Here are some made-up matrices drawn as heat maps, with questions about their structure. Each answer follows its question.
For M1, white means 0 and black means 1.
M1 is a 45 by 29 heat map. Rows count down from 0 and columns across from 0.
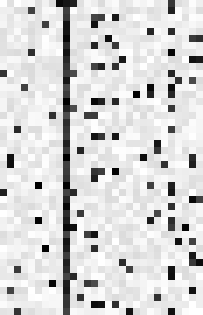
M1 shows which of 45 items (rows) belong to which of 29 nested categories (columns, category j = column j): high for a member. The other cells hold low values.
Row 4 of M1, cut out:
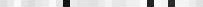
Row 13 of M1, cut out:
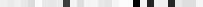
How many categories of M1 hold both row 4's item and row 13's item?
3
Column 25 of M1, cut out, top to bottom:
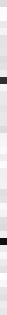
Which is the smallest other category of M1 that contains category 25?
27
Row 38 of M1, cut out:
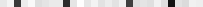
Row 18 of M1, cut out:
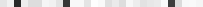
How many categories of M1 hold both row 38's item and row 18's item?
3
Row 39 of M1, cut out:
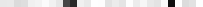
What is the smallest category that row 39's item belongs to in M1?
10
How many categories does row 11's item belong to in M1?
3
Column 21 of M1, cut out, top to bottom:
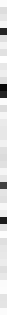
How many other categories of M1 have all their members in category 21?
3
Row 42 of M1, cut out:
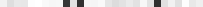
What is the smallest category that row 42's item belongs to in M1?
11
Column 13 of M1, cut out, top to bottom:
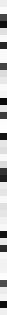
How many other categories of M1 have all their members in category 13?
5
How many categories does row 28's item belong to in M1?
3
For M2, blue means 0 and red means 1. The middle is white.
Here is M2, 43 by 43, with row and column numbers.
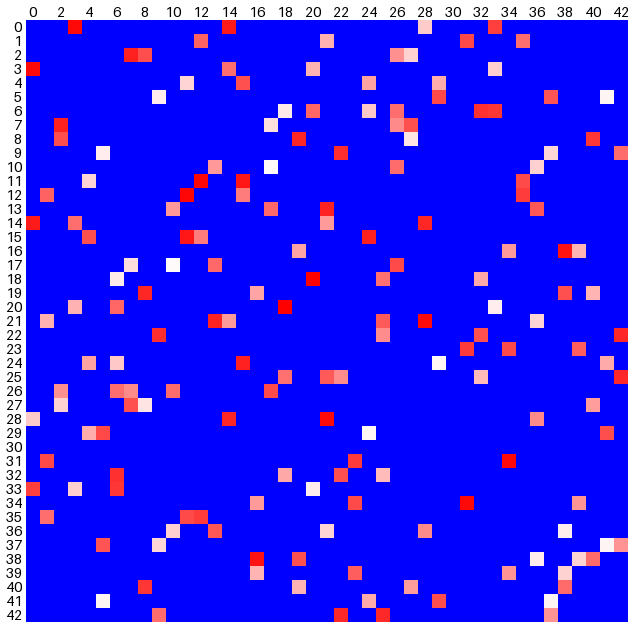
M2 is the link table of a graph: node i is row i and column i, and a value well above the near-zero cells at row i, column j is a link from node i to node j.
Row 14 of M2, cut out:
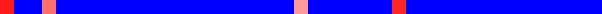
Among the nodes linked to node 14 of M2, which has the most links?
node 21
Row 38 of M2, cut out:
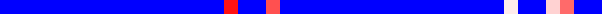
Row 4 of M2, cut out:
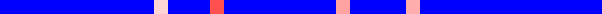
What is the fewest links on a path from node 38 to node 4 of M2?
6
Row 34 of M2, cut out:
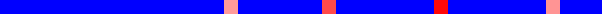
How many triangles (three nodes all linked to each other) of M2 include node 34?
3
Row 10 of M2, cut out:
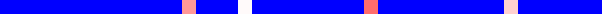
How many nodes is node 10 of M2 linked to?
4
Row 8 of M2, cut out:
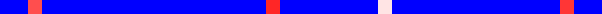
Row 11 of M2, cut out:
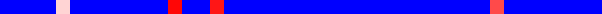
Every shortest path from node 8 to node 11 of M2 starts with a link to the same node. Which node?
node 2
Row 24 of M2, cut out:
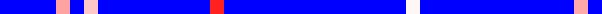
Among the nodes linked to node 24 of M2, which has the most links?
node 6
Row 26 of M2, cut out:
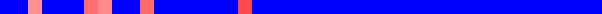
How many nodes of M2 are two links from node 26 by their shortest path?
9
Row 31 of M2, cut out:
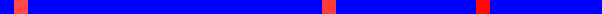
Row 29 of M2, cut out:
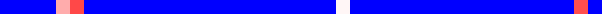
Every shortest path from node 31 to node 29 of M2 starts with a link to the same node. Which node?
node 1
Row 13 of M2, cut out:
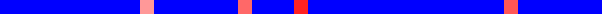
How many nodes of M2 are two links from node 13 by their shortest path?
7
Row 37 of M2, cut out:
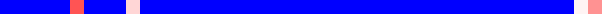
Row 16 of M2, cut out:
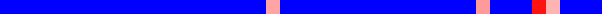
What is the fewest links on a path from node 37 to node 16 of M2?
6
